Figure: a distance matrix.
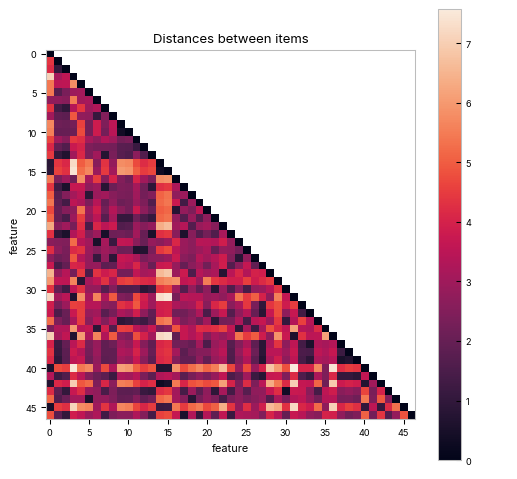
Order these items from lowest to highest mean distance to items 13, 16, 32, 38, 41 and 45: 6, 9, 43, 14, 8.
8, 43, 6, 9, 14
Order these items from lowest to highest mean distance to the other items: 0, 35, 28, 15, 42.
35, 28, 42, 0, 15
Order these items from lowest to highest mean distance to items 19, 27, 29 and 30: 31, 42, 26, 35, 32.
26, 32, 35, 31, 42
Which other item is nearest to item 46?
17
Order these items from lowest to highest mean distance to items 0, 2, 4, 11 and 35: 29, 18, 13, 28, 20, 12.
12, 13, 18, 29, 20, 28
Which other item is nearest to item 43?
30
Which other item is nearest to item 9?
10
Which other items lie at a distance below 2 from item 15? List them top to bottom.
0, 14, 40, 42, 45
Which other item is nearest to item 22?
28
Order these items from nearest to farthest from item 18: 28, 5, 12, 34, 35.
5, 28, 12, 34, 35
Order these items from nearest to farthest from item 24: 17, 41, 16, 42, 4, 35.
35, 41, 42, 17, 4, 16
